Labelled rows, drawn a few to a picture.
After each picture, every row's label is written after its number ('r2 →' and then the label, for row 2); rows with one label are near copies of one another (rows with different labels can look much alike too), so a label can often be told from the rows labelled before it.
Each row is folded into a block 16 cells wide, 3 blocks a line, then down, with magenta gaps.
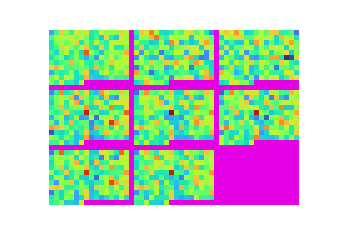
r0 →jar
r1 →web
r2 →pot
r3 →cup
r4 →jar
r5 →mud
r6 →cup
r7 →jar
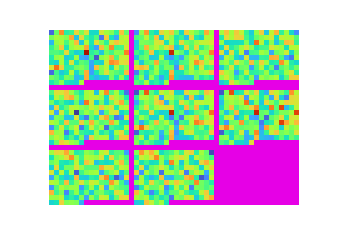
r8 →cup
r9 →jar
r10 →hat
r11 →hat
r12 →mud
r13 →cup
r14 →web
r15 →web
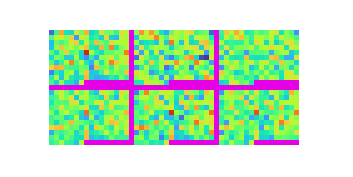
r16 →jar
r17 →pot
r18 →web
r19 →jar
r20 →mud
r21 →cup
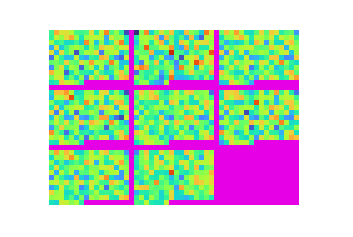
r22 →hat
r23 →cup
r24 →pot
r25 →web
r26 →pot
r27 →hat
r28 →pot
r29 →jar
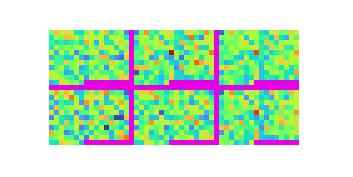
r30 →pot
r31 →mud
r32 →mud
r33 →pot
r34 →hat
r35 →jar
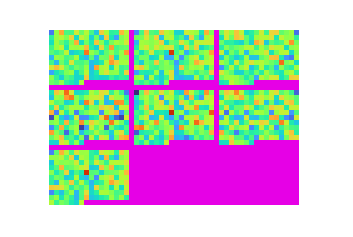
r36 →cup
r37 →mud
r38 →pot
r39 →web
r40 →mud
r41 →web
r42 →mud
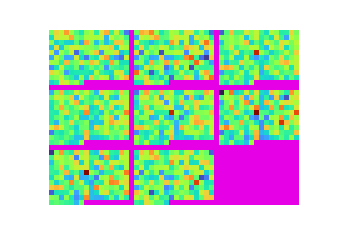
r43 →hat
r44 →web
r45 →mud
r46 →cup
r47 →mud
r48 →cup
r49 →mud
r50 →web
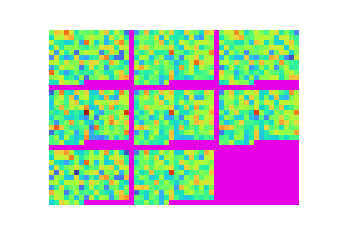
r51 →web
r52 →cup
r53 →web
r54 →jar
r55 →jar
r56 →jar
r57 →hat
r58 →mud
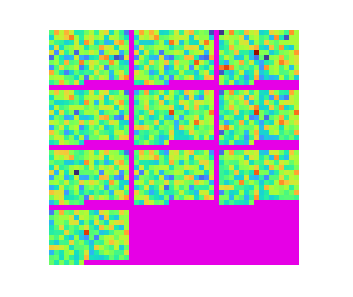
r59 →web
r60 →pot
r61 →mud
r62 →pot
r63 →cup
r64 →cup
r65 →hat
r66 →pot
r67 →mud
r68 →mud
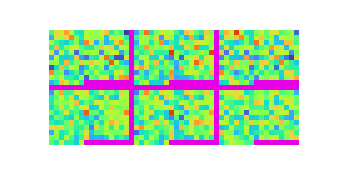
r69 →web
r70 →cup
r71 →web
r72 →jar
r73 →mud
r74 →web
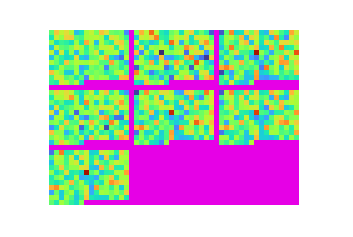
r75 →pot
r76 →web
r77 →jar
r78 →hat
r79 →mud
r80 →mud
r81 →mud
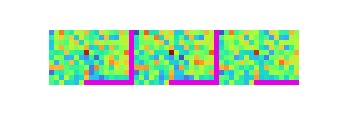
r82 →jar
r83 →jar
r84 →mud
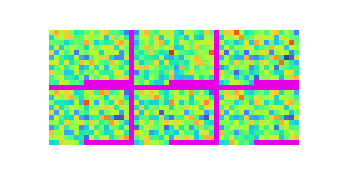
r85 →pot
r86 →jar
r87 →web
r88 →pot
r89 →hat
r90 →web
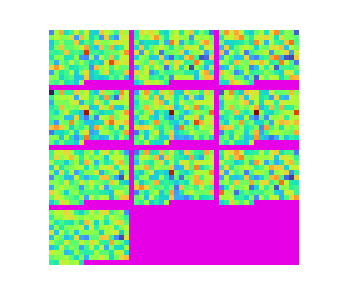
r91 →cup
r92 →hat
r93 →pot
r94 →mud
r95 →jar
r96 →jar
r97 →hat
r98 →jar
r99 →web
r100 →pot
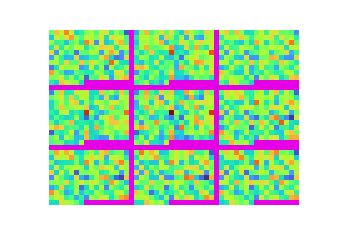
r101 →web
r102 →cup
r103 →pot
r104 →jar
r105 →jar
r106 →hat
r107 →pot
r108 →pot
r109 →pot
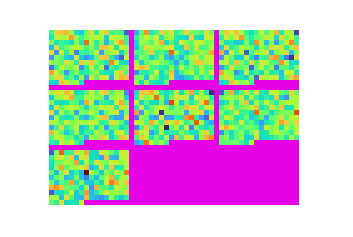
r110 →hat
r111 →jar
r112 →hat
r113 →pot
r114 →hat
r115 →cup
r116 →jar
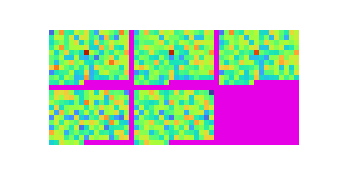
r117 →mud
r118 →jar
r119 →mud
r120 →hat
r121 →hat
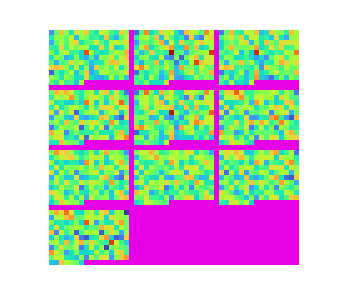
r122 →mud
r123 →cup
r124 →jar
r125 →hat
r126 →mud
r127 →web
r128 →hat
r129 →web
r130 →pot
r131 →web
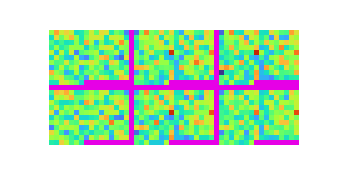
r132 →pot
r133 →mud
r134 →jar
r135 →web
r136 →jar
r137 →jar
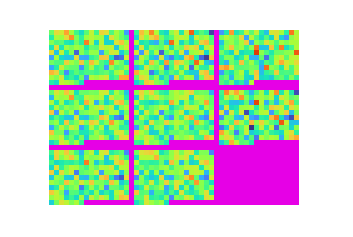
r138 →web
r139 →hat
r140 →cup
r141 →web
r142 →pot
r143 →hat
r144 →hat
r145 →web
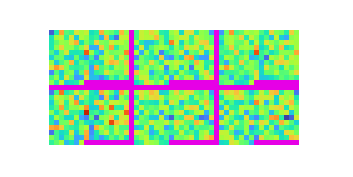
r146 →jar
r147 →hat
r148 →cup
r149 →cup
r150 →pot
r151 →pot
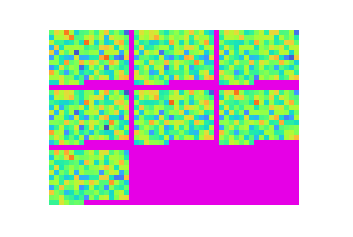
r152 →web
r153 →hat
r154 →pot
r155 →hat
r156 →hat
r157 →web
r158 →web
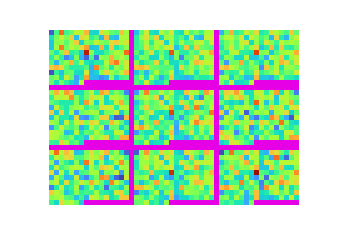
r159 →jar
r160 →jar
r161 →jar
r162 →pot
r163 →cup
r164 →hat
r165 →pot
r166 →mud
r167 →mud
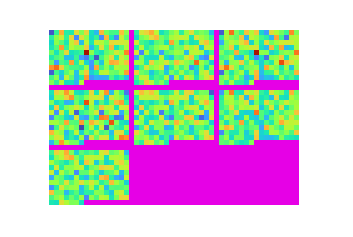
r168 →jar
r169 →web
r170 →mud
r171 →hat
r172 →pot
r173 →jar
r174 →web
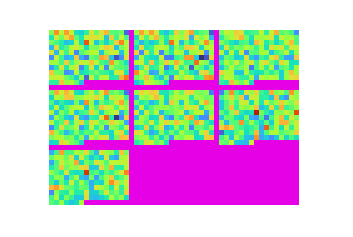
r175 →pot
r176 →pot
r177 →hat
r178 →pot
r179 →pot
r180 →jar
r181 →cup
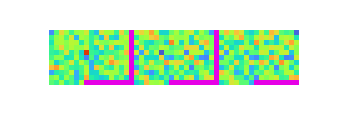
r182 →mud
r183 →web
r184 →pot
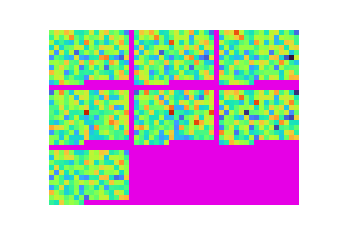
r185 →hat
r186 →hat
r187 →web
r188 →mud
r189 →cup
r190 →hat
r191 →pot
